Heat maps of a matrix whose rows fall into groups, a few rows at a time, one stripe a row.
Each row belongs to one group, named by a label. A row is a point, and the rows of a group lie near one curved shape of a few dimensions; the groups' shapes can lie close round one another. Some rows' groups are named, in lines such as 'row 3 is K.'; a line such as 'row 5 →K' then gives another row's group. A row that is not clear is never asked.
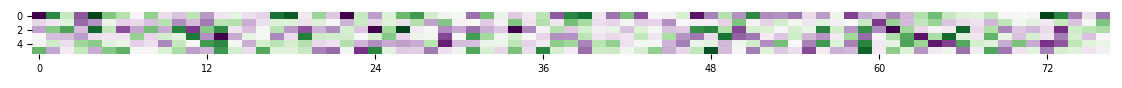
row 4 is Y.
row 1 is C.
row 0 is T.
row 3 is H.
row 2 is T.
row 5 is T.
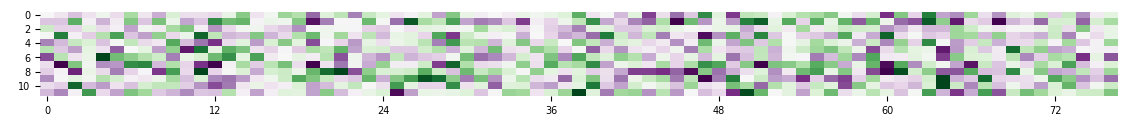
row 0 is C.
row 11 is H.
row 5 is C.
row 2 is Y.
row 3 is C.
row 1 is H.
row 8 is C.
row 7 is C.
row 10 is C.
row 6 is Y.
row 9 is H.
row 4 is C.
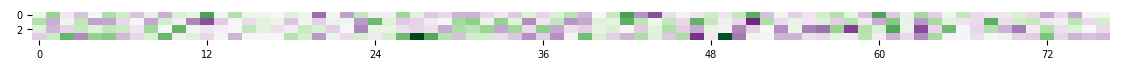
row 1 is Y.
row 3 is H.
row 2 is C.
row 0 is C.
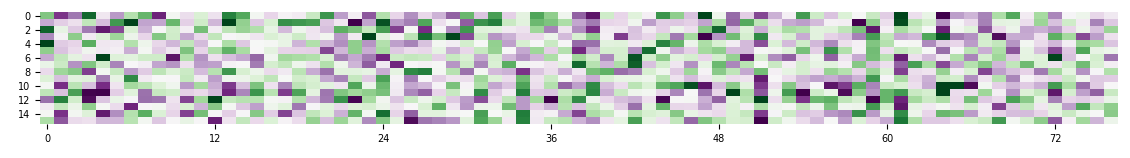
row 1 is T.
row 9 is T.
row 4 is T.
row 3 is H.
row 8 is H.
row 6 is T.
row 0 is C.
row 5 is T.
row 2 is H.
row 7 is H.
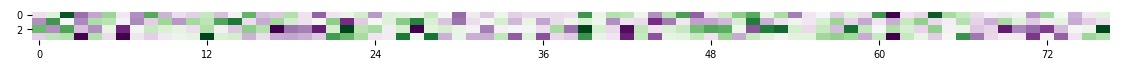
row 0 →C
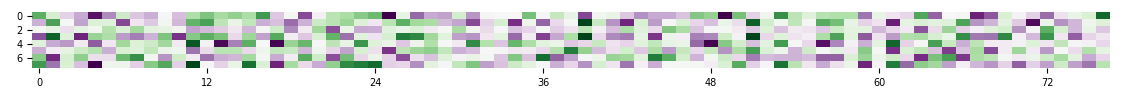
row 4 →H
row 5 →H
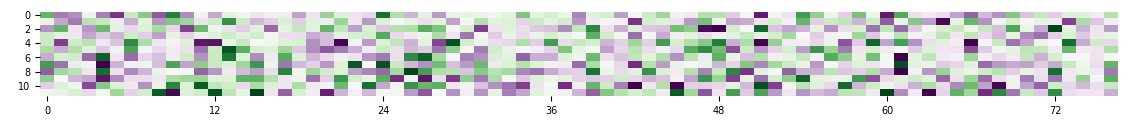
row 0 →C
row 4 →C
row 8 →H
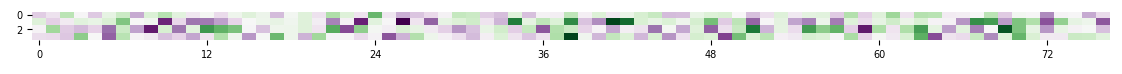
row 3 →H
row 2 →C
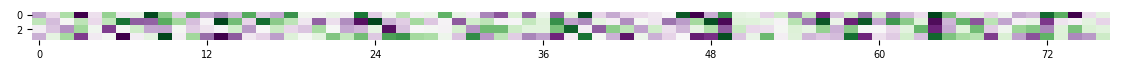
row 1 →T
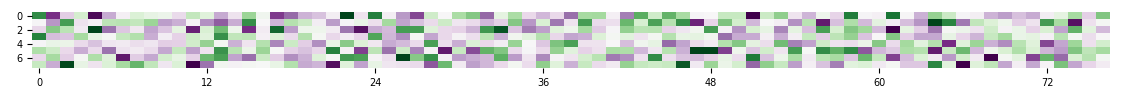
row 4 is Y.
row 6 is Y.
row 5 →H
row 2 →H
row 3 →C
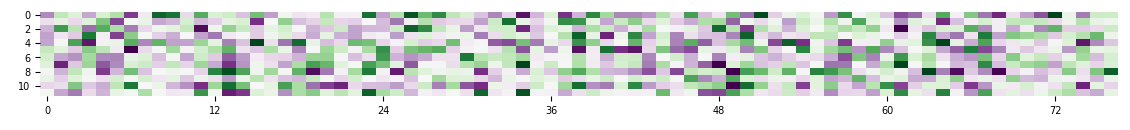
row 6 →H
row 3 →H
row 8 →H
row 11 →H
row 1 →H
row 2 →H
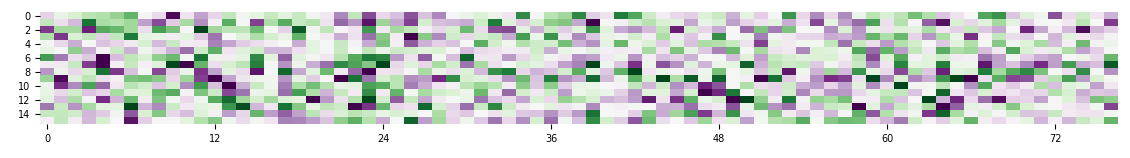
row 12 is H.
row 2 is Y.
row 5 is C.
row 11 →H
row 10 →H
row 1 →T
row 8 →H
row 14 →C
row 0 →Y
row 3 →T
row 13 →T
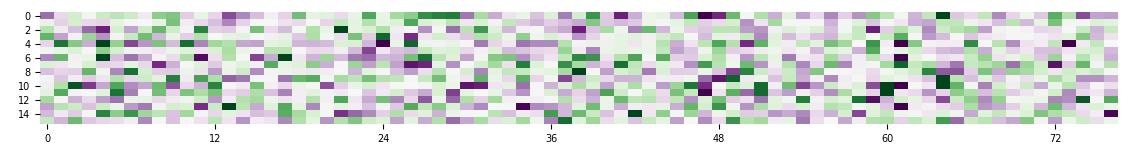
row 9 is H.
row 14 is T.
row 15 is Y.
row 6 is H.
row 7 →Y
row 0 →H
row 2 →H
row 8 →H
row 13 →H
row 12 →H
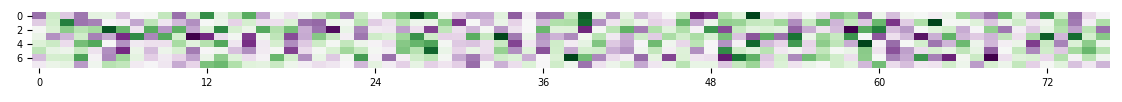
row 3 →Y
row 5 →Y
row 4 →Y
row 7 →C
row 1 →C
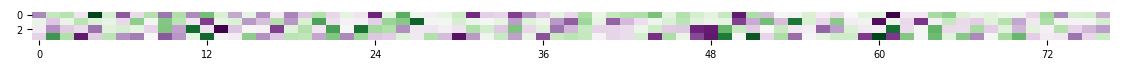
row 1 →Y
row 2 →H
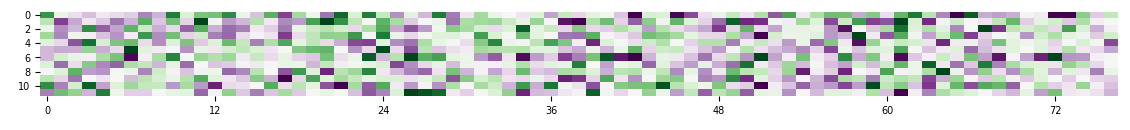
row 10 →T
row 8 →Y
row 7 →H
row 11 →H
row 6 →Y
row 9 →C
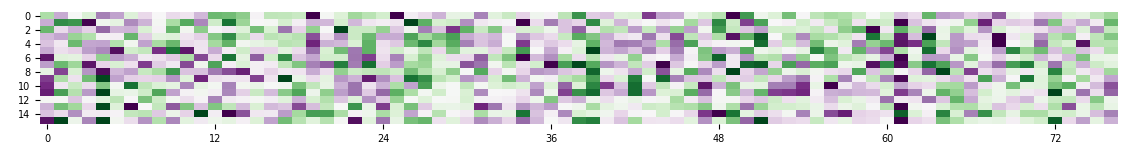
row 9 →H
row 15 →T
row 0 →H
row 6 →H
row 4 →H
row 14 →H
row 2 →H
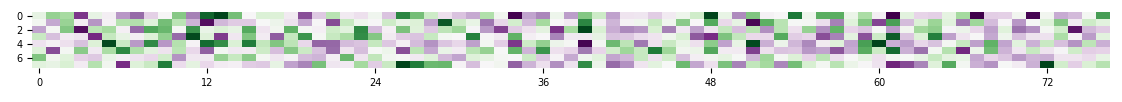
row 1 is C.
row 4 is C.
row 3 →H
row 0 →H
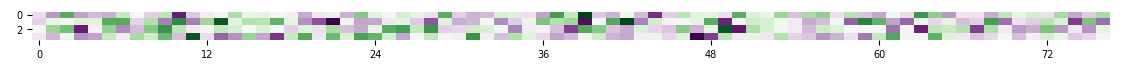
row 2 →H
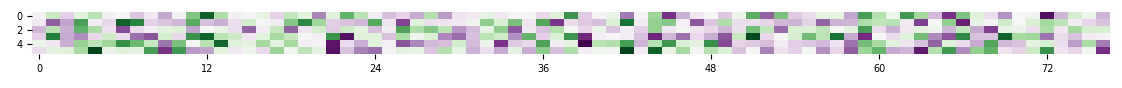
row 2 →Y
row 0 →Y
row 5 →T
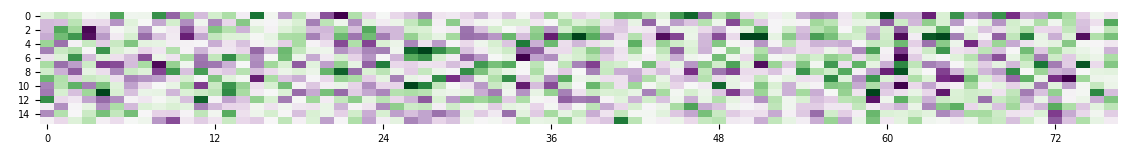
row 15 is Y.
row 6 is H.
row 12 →H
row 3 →C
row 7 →Y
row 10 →H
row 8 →C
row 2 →C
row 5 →H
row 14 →Y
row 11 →Y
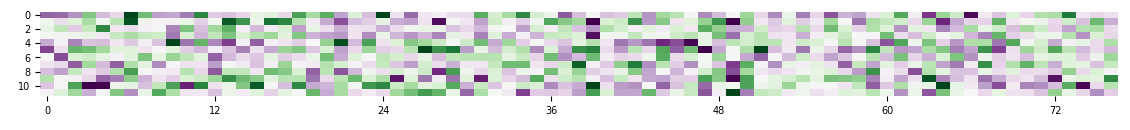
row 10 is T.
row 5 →H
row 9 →H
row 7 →H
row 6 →C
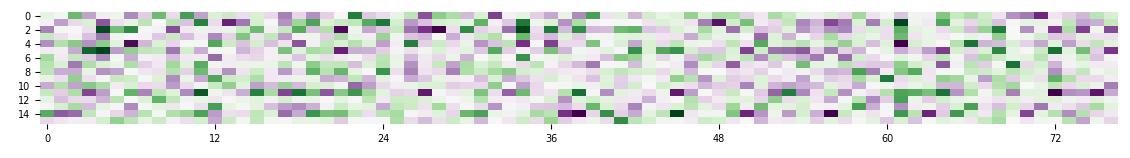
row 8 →H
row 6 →Y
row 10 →T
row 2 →Y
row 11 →Y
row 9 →C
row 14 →C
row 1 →H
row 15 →Y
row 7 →C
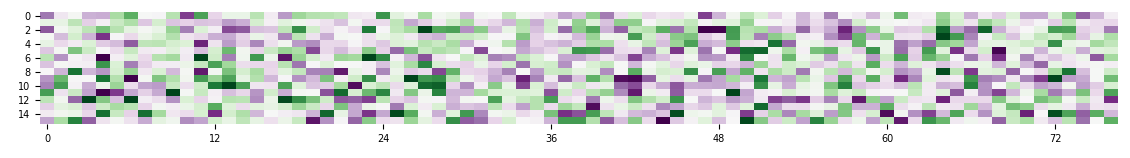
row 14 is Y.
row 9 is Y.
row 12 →T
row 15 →C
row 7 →Y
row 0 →T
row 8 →C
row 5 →H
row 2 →H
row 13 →C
